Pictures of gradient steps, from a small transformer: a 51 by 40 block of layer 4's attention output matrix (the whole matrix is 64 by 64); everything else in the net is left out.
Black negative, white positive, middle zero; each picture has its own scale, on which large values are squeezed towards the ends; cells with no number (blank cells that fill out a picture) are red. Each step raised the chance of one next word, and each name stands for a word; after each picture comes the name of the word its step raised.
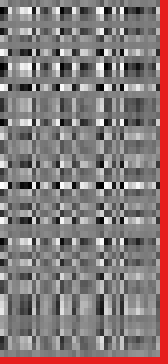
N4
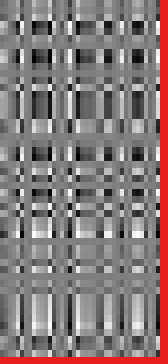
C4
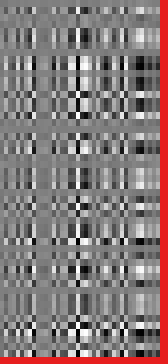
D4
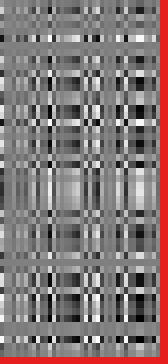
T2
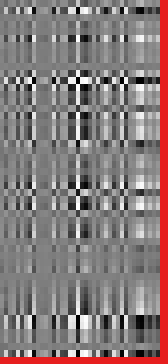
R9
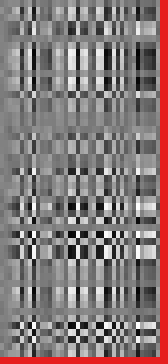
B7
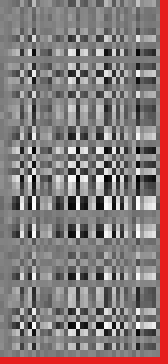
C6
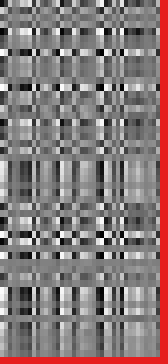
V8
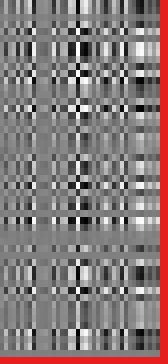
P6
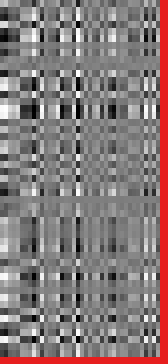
T2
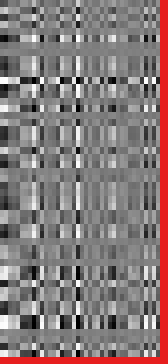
R9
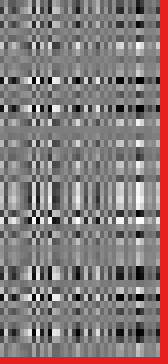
P6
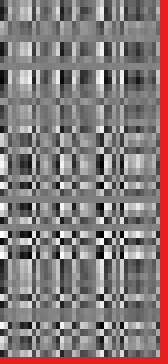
B7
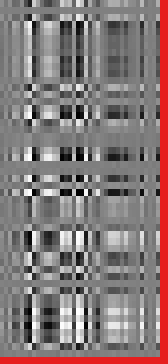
C4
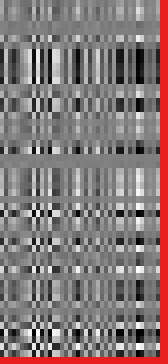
D4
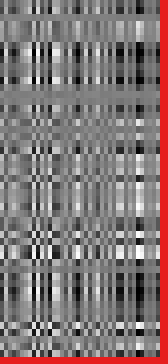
B7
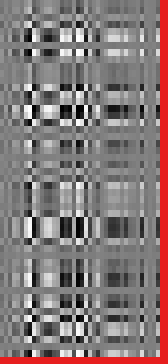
T2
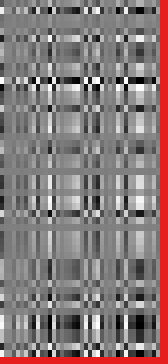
R9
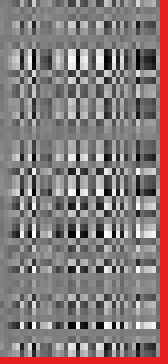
C4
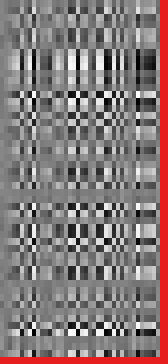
D4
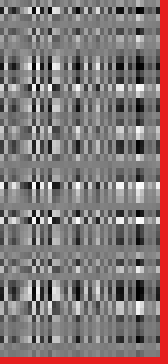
N4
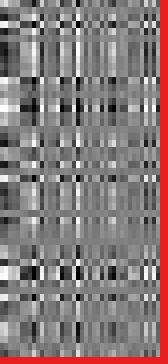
P6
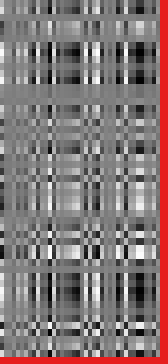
B7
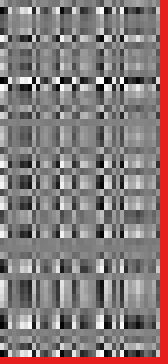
R9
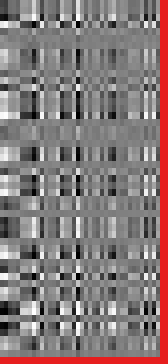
C4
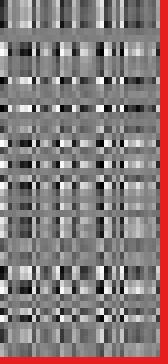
P6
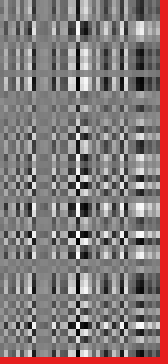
B7
